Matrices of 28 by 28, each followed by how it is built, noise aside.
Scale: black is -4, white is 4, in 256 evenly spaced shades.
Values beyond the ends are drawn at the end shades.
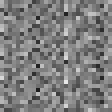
repeating rows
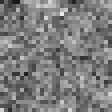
smooth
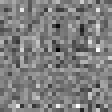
low rank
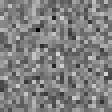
repeating rows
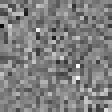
block diagonal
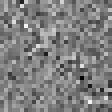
block diagonal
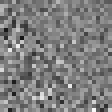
lower triangular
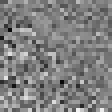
lower triangular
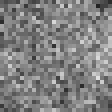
smooth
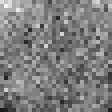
smooth
